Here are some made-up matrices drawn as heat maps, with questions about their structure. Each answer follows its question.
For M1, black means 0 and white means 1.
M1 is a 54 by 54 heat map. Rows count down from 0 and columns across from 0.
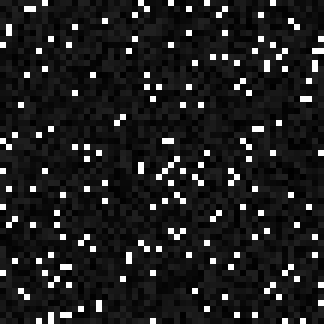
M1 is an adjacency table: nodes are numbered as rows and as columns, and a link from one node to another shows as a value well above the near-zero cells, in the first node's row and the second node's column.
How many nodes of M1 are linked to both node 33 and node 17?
1
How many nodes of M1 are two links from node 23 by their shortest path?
7
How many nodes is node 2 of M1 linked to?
3
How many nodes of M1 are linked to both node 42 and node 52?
2
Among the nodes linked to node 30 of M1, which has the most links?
node 28
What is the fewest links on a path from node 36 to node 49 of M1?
4
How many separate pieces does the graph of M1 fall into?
2
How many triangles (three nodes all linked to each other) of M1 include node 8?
4
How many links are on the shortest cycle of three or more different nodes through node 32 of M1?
4
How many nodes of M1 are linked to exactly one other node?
1
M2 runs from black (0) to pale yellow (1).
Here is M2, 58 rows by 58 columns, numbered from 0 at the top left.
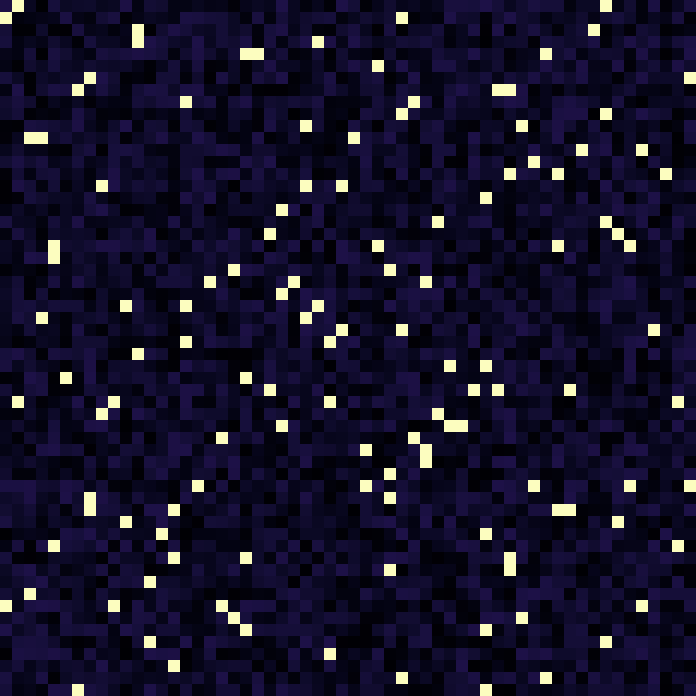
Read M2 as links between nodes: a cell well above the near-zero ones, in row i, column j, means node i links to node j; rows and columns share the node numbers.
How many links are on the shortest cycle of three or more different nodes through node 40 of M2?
8
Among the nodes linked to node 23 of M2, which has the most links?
node 35
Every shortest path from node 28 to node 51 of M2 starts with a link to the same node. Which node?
node 15
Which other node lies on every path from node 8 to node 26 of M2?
node 25
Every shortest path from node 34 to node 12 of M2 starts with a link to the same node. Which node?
node 36
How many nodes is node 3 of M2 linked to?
2
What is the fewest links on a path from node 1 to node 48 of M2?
5
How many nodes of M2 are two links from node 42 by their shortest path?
5
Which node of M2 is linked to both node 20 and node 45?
node 4
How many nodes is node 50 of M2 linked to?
4
